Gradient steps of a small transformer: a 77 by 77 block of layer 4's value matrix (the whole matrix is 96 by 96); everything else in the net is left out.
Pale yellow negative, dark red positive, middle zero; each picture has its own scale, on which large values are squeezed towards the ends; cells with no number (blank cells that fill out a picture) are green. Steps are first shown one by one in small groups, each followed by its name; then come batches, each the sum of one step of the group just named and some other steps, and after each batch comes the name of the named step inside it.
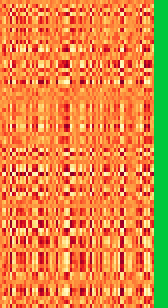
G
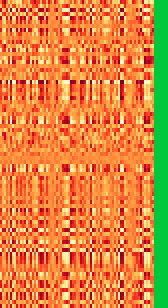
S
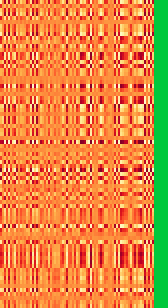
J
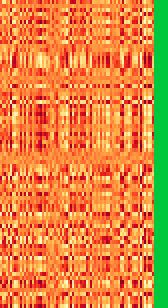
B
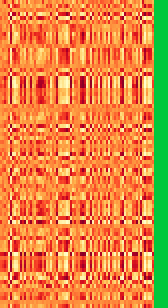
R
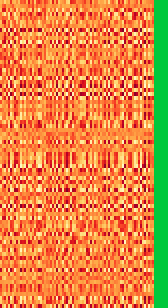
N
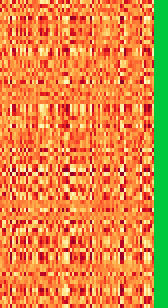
G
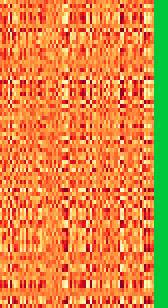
N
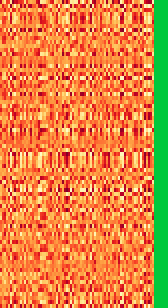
N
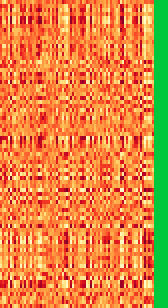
B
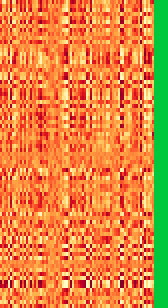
B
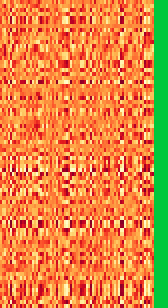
G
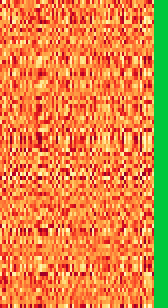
B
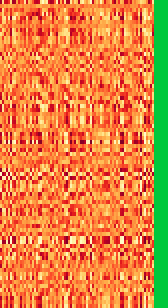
J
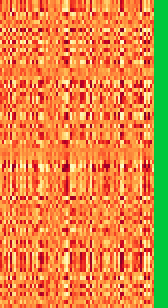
N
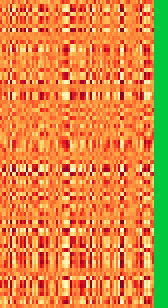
G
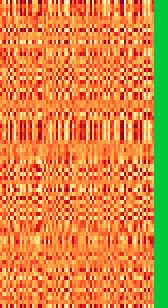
N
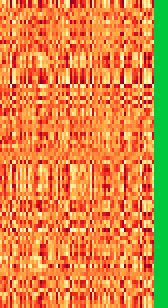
B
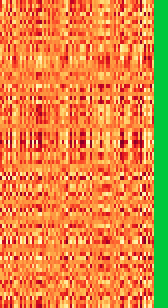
B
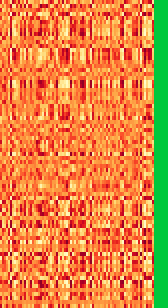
R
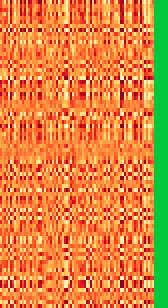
N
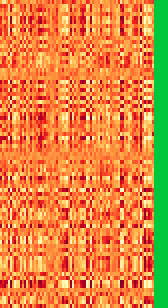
B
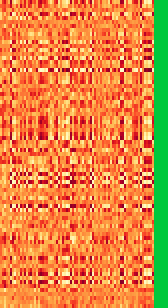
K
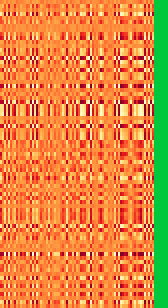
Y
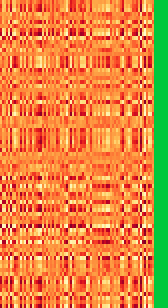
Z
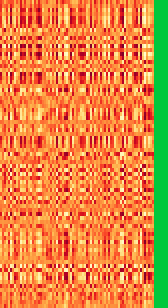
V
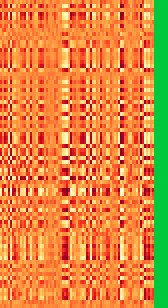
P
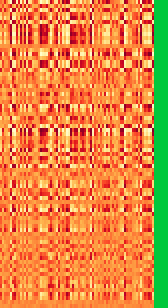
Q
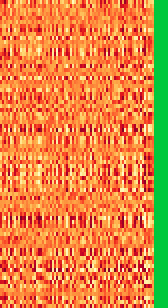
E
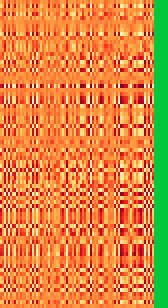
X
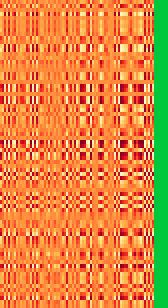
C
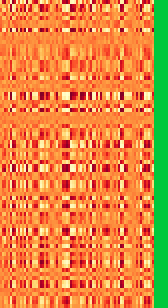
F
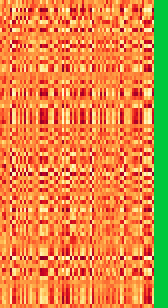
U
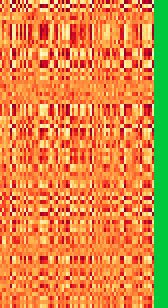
Q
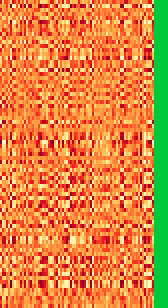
K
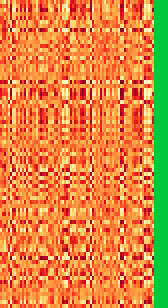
U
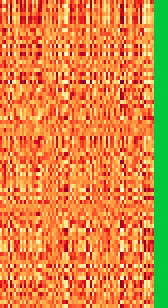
V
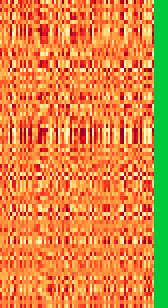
Q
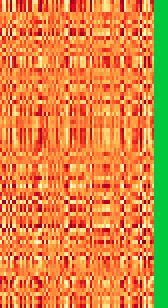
Z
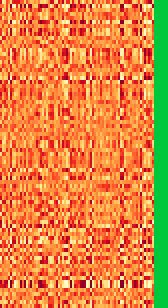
Z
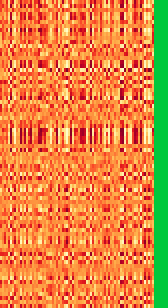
Q
